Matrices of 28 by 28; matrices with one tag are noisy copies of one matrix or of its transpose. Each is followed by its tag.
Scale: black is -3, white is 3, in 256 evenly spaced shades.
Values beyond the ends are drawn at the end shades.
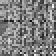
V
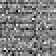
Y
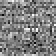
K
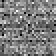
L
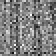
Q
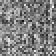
V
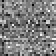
L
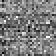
L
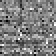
V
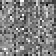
L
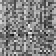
K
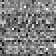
L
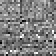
V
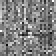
K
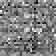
K
